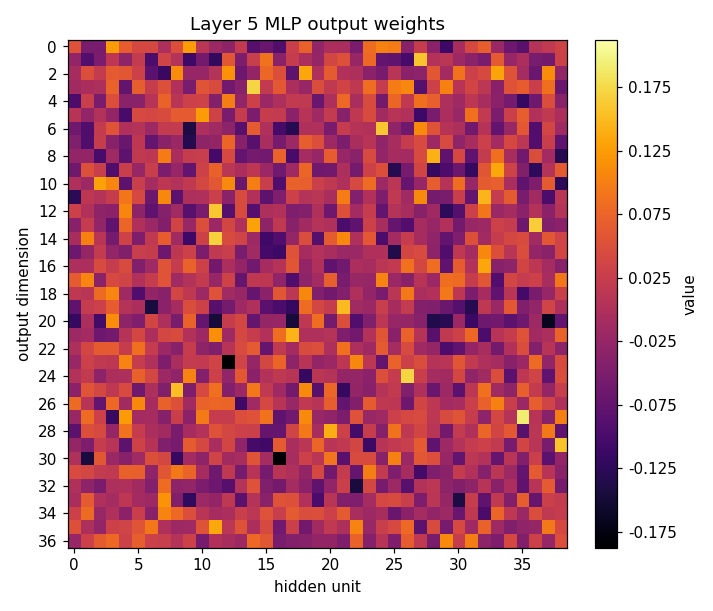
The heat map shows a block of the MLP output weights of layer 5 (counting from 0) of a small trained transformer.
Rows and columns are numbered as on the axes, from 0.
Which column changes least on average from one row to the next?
23
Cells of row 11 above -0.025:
26
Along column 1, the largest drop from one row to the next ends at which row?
15
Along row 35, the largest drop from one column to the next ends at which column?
27
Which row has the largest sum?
3
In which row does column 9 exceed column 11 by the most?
20
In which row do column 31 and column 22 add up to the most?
36
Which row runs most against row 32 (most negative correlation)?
29
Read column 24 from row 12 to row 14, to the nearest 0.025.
-0.075 0 -0.1
